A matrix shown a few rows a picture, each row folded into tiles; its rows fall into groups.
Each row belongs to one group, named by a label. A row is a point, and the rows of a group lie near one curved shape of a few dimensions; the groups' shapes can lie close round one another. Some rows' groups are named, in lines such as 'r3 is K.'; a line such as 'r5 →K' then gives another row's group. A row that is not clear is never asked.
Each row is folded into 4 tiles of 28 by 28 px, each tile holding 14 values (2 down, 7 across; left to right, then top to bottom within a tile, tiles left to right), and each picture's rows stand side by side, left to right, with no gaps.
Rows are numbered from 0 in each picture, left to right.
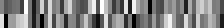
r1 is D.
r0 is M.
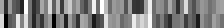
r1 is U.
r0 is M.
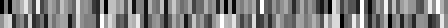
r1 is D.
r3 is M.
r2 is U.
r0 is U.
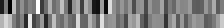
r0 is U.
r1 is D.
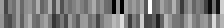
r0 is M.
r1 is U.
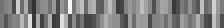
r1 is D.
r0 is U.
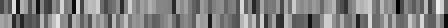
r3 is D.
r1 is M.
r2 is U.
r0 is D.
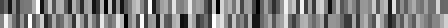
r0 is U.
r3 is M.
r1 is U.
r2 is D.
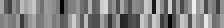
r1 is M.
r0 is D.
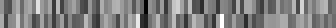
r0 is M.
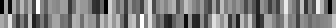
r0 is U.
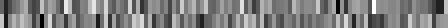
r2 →U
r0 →M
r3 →U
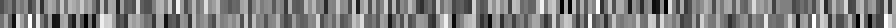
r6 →M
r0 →U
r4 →M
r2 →M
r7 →U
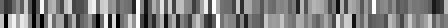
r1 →M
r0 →M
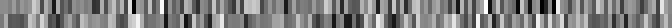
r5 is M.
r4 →U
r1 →D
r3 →M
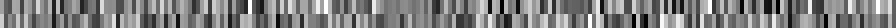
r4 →M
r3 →U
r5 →U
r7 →M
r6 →U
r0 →M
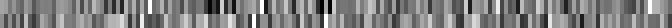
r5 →D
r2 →U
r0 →D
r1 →U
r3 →M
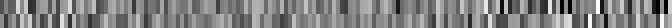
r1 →D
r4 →M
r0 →U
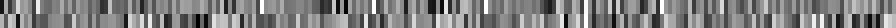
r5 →M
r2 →U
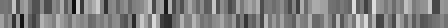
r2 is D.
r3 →U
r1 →M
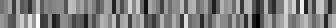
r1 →U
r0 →U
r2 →D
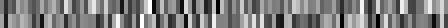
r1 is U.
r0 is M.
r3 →M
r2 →U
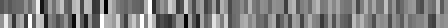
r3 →D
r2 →M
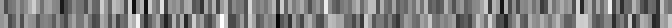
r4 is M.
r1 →D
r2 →M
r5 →D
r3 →M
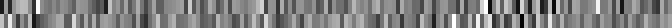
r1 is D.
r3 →M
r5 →M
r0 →U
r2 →M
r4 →U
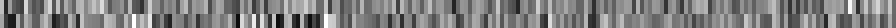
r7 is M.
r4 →D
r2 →U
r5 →D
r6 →D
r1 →U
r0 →M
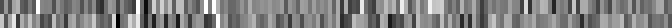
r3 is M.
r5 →D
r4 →D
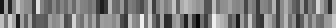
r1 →U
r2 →D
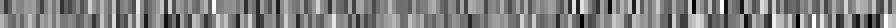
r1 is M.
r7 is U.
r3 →D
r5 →D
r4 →D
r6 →D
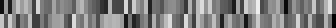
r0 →U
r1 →D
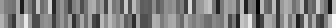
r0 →D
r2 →D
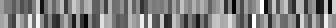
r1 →U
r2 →U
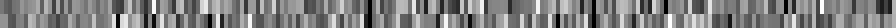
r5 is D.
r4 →D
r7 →U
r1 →M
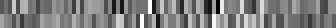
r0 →D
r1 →U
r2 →U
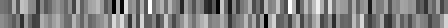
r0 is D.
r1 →U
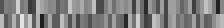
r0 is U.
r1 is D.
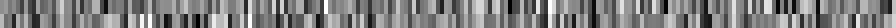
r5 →D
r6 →D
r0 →D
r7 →U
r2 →M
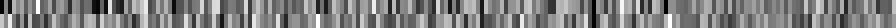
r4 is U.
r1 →D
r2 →M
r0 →U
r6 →M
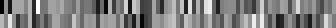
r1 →D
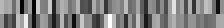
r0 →D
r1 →D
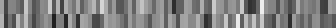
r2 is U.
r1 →D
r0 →M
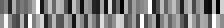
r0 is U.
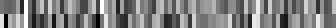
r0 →M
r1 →M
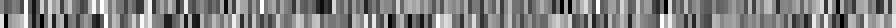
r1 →U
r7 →M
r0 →M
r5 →U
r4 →D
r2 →U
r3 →U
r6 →D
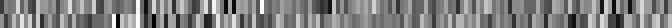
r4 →M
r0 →U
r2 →U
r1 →M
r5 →M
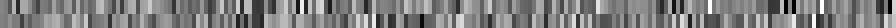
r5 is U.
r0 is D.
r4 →M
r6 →U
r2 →D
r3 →U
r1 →M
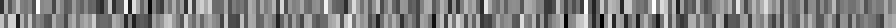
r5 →M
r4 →U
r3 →M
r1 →D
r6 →M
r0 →U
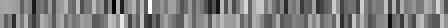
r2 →M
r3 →M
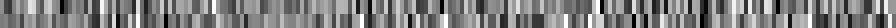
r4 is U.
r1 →M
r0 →D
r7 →M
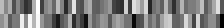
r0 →U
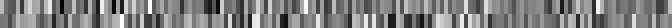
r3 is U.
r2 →M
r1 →U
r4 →U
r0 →D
